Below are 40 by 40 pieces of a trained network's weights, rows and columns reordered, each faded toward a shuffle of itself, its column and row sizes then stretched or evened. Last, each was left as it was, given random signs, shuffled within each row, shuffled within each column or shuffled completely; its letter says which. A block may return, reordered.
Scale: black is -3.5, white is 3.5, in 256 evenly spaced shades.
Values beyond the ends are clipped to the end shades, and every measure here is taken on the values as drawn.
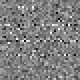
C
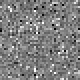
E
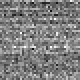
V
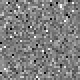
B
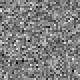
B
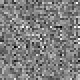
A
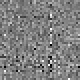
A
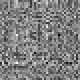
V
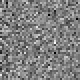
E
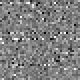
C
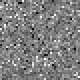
B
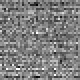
V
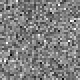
B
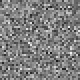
C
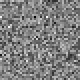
C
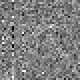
E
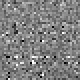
A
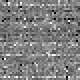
V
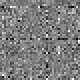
A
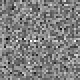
C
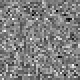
C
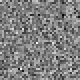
C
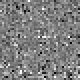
A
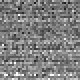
V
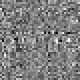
V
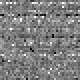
C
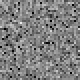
B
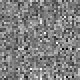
V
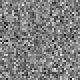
E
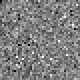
B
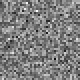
B
